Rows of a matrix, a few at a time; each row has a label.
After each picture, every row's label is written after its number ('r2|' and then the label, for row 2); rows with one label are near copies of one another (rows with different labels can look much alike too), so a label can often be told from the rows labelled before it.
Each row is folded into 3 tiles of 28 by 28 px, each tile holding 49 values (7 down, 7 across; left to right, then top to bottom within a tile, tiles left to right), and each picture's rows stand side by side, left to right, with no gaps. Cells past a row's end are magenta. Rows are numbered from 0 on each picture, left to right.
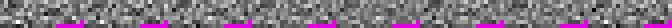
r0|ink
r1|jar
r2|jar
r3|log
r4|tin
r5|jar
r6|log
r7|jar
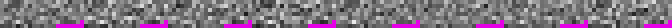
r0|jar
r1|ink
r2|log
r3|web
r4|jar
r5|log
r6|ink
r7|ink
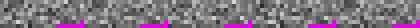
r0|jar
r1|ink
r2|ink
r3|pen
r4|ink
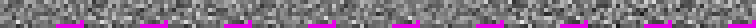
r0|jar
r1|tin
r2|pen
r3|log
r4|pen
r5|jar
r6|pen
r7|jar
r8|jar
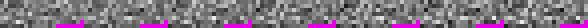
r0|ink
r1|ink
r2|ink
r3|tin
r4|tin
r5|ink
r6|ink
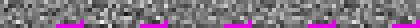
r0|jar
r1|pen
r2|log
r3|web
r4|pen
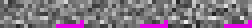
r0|pen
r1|jar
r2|ink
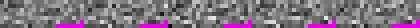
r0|ink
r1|web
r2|tin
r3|pen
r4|log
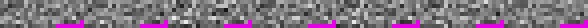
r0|log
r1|web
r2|ink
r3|tin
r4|web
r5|web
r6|web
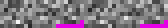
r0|jar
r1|jar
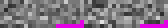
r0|tin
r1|web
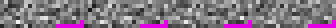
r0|tin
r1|tin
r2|web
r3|pen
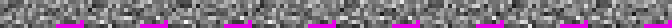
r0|jar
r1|pen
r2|web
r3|pen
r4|ink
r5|log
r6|pen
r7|ink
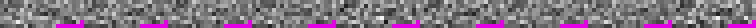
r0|pen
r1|ink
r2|ink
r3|web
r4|tin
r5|jar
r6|jar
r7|ink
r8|ink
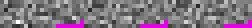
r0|pen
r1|tin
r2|tin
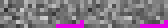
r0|tin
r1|tin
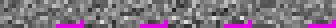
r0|jar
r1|jar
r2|ink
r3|web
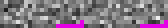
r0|tin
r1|log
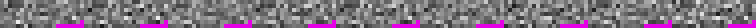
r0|pen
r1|log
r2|pen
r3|log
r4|log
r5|jar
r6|tin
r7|web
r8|ink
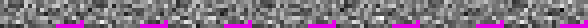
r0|log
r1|web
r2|tin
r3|web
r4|tin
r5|ink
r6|ink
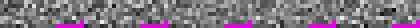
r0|log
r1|jar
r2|web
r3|ink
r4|ink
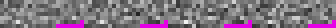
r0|web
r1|jar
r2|pen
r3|tin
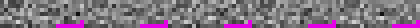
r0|web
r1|web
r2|jar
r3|tin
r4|ink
